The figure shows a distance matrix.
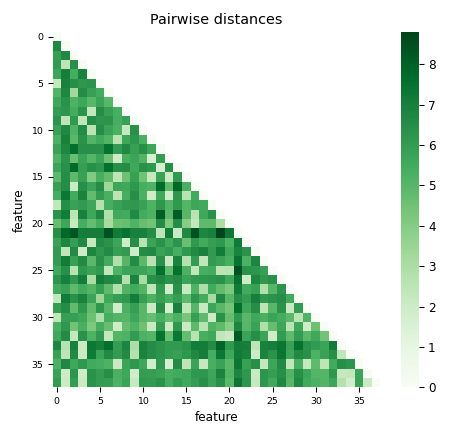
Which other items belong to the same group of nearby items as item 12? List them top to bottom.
14, 21
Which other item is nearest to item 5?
0
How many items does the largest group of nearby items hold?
10
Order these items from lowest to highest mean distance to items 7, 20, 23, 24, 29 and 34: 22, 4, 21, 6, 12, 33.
33, 6, 4, 22, 12, 21
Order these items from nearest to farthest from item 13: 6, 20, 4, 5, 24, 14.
24, 20, 6, 4, 5, 14
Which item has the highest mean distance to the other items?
21
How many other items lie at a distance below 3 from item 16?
5
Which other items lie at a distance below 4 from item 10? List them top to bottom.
4, 8, 22, 26
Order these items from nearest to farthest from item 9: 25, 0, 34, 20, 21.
34, 20, 25, 0, 21
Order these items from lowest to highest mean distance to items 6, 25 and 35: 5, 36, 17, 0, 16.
16, 17, 0, 5, 36
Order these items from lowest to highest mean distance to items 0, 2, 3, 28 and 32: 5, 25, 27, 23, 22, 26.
25, 5, 27, 23, 22, 26
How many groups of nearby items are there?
6
